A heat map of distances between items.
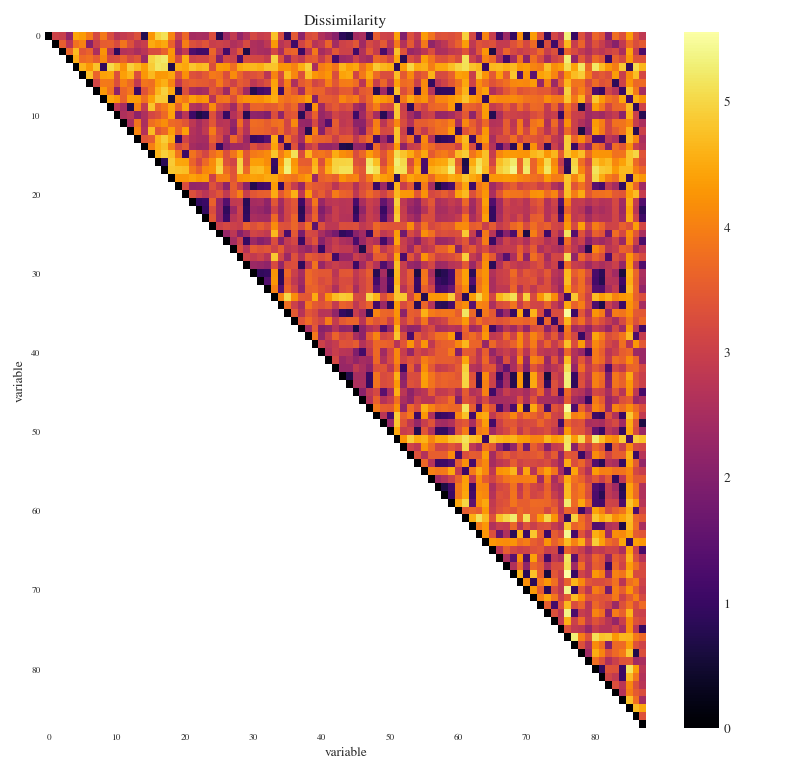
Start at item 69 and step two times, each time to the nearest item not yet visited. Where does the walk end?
5
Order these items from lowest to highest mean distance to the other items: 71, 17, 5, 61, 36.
36, 71, 5, 61, 17
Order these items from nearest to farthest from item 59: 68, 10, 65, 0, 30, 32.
30, 32, 10, 65, 0, 68
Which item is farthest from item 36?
15
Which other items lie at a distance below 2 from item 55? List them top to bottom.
16, 17, 33, 61, 76
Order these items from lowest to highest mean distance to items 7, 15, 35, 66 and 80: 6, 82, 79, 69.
82, 79, 6, 69
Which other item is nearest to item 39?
24
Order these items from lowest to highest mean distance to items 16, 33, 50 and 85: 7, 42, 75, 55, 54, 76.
55, 76, 75, 54, 7, 42
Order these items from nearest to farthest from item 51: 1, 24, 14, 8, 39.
8, 39, 24, 1, 14
